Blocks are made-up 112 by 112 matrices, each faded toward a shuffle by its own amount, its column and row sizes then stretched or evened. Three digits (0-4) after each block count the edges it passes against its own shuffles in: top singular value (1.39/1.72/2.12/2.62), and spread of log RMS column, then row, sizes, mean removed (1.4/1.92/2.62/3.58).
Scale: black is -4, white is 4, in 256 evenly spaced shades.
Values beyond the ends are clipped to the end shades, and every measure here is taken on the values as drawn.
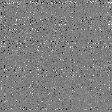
0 2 3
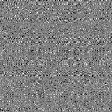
4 0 3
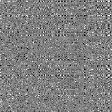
4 2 3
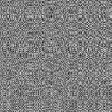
4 3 3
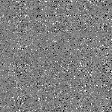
1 2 2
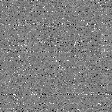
1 0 3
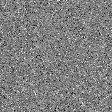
0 0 0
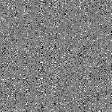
2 3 2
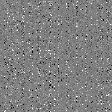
1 3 0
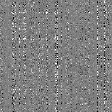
3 4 2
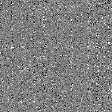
0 3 1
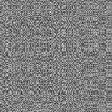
4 3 0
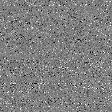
1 0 2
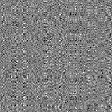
4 3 1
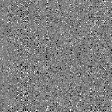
3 3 1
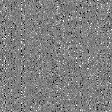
3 3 0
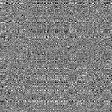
4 1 3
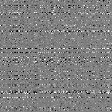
4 1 4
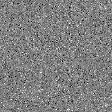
2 1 0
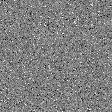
0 0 0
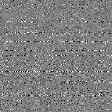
3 1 3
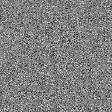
0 0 3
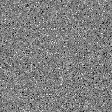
2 0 1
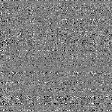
1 2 4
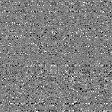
3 0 3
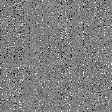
1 3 0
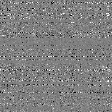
0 2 4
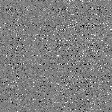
0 1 3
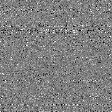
2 1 3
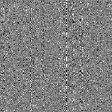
3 3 1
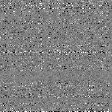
1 2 4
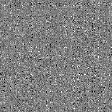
1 3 2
